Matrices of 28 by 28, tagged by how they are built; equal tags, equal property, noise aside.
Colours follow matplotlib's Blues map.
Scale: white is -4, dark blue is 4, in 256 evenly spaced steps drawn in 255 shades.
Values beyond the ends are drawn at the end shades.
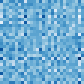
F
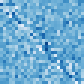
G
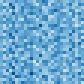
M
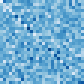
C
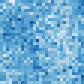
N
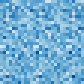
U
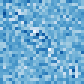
G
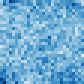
N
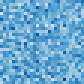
M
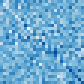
C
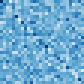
C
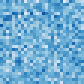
F
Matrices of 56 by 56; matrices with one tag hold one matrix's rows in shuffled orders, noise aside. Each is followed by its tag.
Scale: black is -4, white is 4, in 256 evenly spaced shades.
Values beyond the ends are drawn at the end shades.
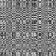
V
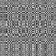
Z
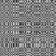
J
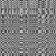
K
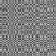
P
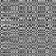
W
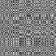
J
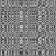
K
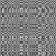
K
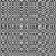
K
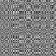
J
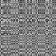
W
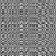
K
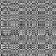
W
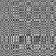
J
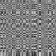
V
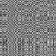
P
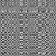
K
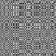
J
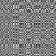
J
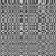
K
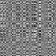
V
